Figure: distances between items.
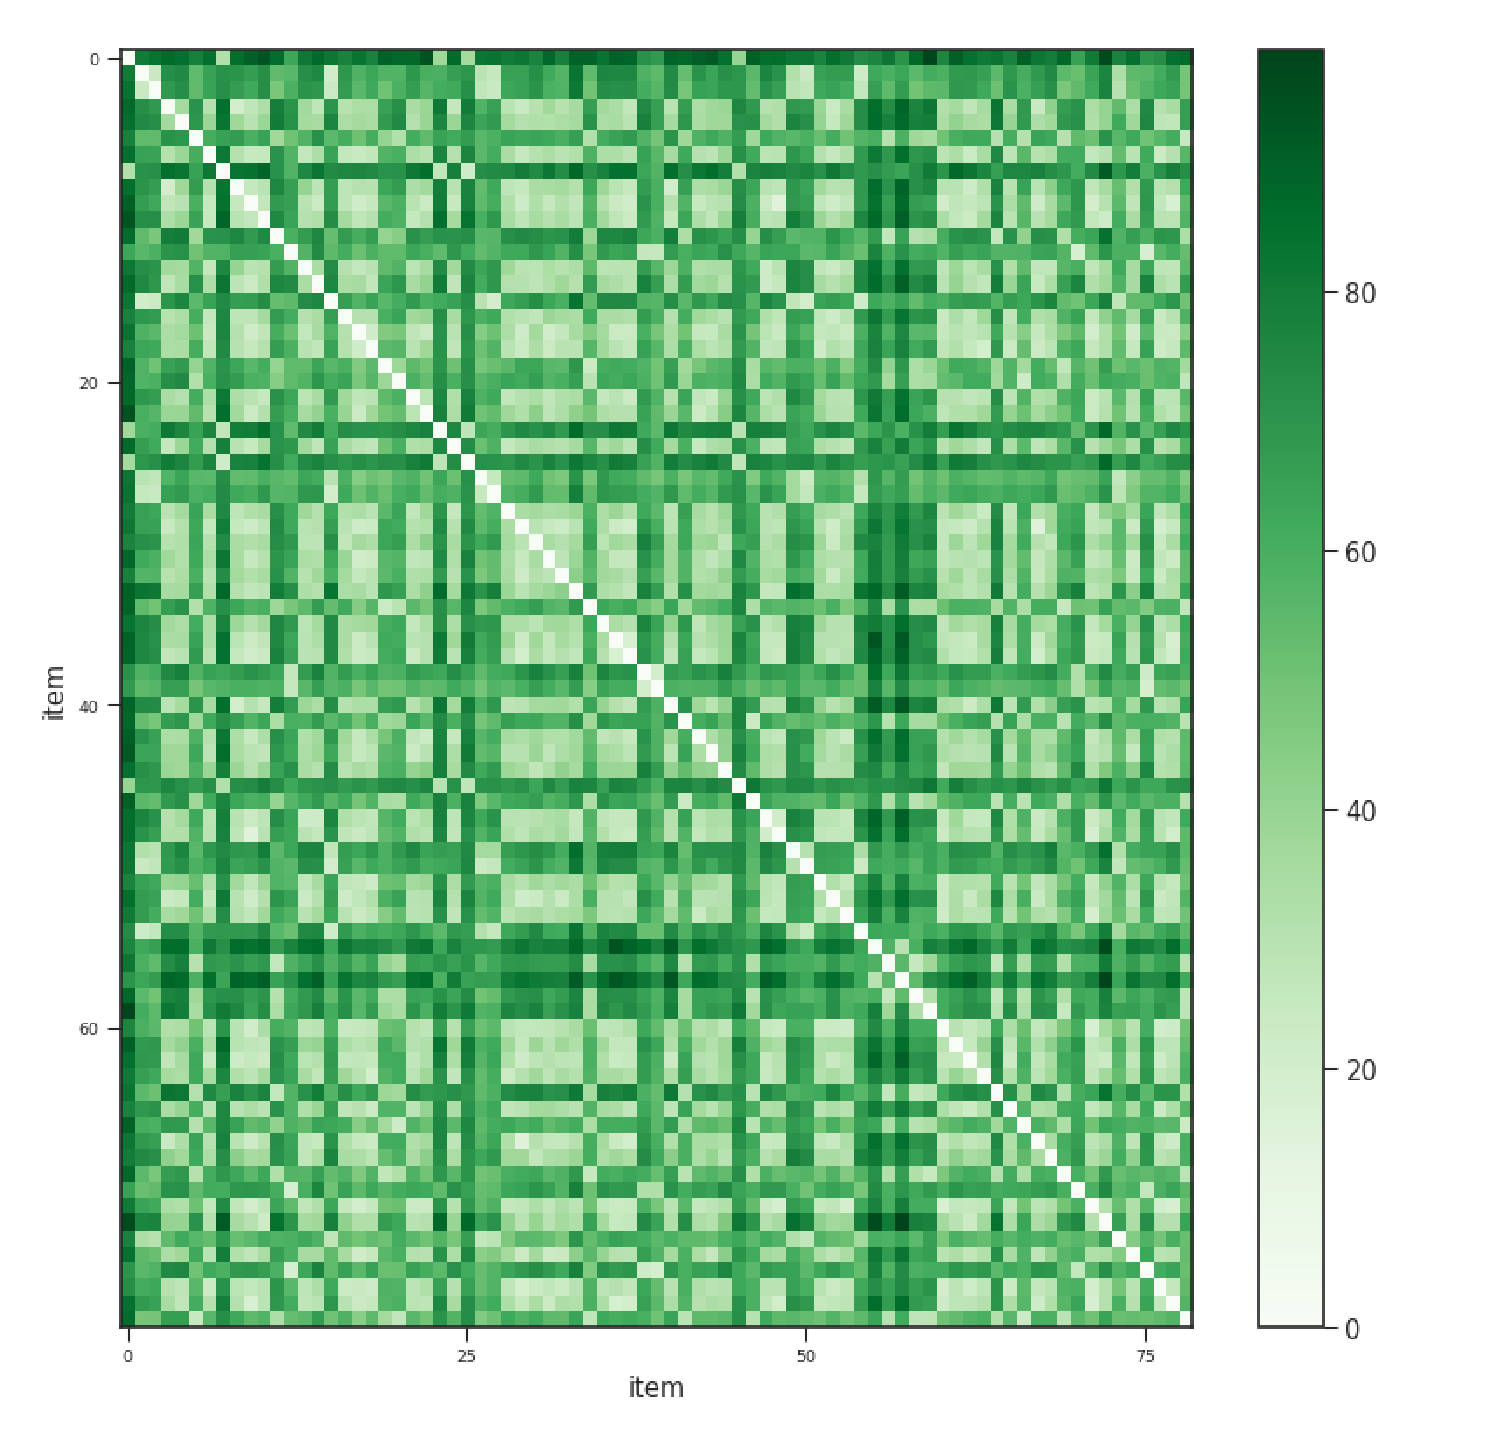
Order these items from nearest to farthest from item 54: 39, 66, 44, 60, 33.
39, 60, 66, 44, 33
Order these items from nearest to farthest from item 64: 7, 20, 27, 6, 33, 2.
20, 2, 27, 7, 6, 33
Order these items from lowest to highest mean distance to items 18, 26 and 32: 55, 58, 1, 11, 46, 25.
1, 46, 58, 11, 25, 55
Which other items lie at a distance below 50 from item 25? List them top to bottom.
0, 7, 23, 45
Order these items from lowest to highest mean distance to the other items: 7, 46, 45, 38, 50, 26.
26, 46, 50, 38, 45, 7
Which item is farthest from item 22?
0
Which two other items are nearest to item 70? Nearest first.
12, 75
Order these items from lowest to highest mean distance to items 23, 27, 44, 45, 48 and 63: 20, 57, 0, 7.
7, 20, 0, 57
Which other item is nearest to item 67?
29
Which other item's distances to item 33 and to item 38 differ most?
75
